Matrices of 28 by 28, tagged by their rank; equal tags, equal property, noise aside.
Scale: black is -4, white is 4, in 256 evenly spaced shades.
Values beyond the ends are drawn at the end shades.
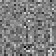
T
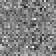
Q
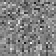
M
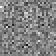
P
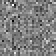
Q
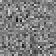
M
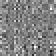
T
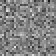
P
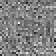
P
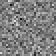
M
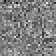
P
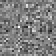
P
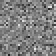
M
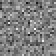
Q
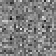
P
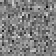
M
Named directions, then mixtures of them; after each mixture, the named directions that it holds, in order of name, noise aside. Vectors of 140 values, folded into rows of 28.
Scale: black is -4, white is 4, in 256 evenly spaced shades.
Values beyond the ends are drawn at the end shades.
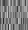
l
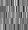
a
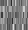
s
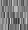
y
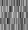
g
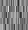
a, g.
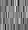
a, l.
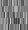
y.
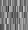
a, g.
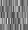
g, l, y.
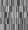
a, g.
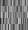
l.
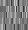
a.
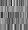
s, y.
